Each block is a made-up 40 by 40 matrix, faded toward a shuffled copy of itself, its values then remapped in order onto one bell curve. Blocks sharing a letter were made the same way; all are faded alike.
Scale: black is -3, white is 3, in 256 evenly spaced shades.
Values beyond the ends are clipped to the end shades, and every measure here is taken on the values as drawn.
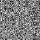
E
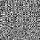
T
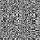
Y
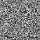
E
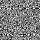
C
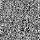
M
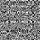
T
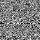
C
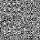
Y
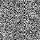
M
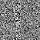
M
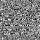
C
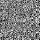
E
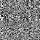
E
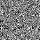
M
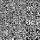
E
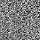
E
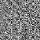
Y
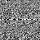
C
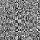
Y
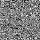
C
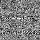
C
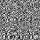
T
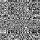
T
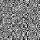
Y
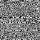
C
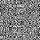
Y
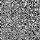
M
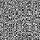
Y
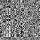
Y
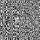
Y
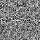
M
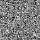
M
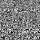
C
